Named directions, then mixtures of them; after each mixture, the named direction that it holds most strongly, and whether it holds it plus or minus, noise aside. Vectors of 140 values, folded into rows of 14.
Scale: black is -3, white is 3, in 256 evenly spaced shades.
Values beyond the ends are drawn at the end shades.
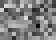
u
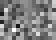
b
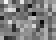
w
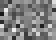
b, plus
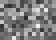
u, minus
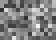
u, minus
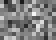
w, minus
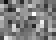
w, minus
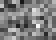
u, minus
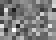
b, plus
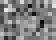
w, plus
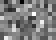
w, minus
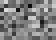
u, minus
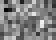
w, minus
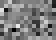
b, minus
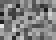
b, plus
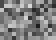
u, plus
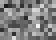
u, minus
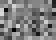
b, minus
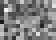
b, plus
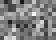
w, minus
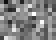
w, minus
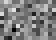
b, minus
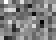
w, plus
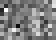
b, plus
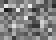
u, plus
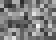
u, minus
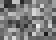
u, minus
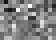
w, minus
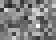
u, minus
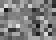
u, plus
